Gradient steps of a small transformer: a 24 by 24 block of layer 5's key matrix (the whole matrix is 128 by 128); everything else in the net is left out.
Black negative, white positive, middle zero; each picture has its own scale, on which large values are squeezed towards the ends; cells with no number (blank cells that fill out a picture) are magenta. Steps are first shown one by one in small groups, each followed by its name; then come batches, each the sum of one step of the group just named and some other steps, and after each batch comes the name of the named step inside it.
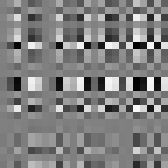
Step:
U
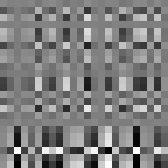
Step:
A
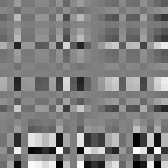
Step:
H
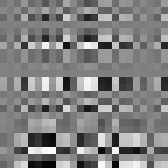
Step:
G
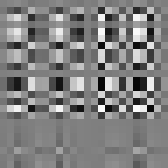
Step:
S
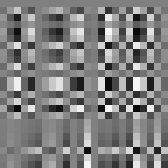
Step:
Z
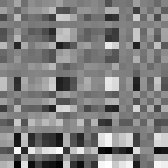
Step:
G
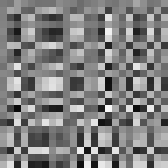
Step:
Z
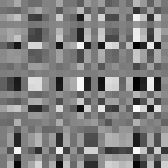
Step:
U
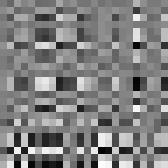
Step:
G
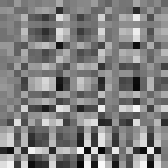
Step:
S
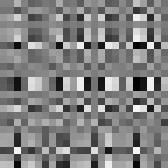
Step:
U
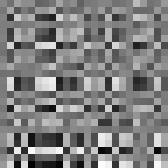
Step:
G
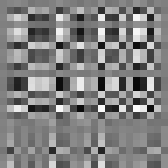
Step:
S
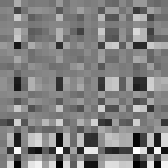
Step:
H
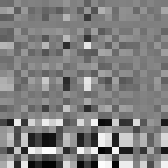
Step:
G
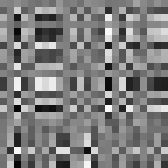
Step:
Z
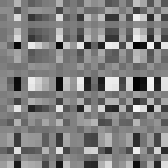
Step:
U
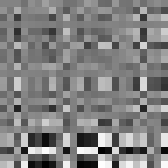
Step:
G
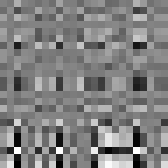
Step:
A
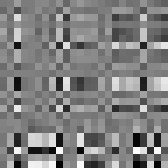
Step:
H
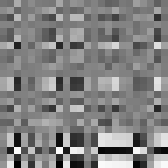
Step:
H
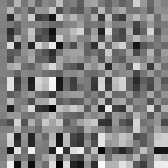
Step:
Z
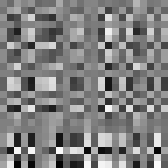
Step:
Z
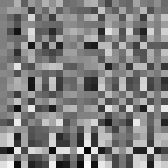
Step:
Z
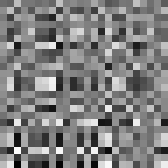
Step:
Z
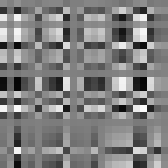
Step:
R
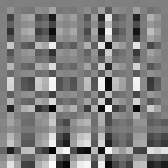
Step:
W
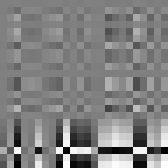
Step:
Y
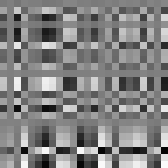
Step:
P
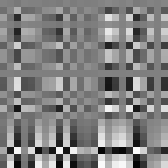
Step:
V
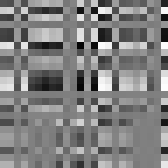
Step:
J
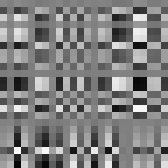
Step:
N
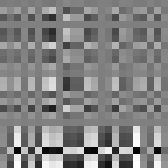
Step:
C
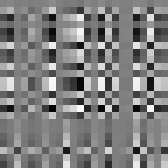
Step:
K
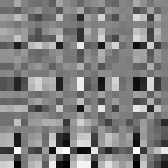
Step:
W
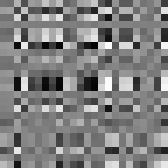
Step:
J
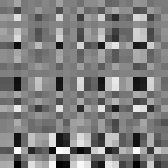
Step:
N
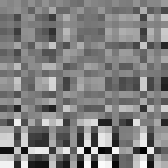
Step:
P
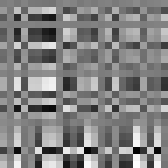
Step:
C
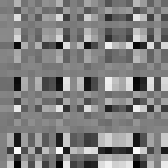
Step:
Y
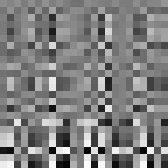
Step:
W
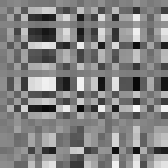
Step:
C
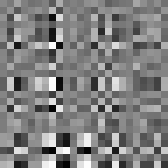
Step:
W
